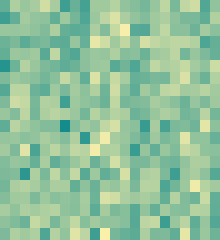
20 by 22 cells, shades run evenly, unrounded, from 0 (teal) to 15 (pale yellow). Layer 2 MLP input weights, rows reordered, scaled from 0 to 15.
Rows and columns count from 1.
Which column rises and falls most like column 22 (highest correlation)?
3
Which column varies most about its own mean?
10
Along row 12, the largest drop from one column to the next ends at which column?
9
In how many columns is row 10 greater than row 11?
12
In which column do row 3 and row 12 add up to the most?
13
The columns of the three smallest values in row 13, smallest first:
14, 4, 16
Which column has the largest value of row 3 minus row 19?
17
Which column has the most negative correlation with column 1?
22
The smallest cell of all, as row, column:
11, 7
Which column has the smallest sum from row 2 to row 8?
1
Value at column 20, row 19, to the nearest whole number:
5
